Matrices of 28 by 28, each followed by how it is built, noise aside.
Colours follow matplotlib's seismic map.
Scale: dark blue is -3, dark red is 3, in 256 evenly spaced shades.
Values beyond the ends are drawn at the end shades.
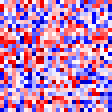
blocks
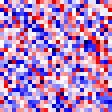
Toeplitz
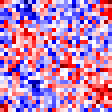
smooth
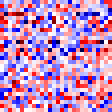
uneven rows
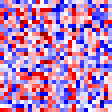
blocks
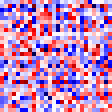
low rank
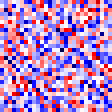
Toeplitz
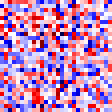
low rank
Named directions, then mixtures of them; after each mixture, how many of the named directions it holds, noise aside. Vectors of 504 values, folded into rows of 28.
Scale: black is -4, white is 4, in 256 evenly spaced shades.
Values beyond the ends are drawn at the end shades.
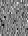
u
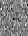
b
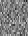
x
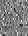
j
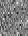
four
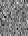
two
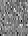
one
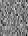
three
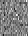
three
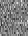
four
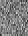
four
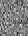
three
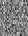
three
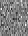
two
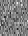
four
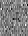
one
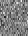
three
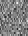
three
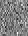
two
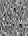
two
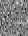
four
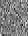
four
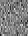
three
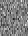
two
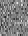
four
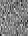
three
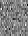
one
